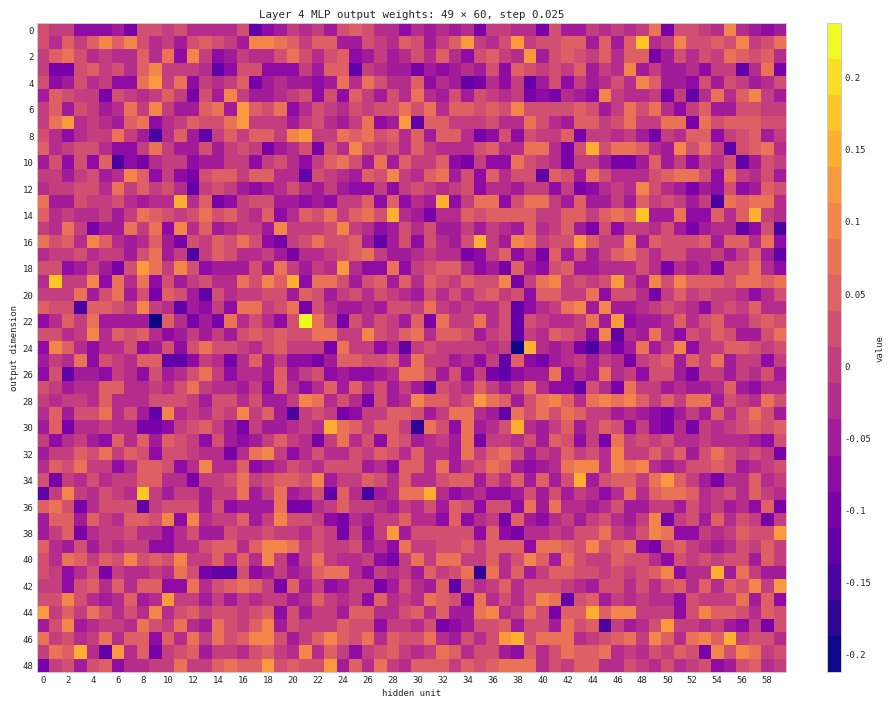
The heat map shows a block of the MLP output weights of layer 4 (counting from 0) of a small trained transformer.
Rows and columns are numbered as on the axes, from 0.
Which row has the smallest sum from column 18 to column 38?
3
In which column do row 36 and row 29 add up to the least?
20
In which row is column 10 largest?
43
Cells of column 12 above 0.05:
5
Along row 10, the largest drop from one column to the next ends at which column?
6
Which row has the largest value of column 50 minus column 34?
45
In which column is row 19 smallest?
38
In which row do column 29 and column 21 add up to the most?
22
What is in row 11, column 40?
-0.125
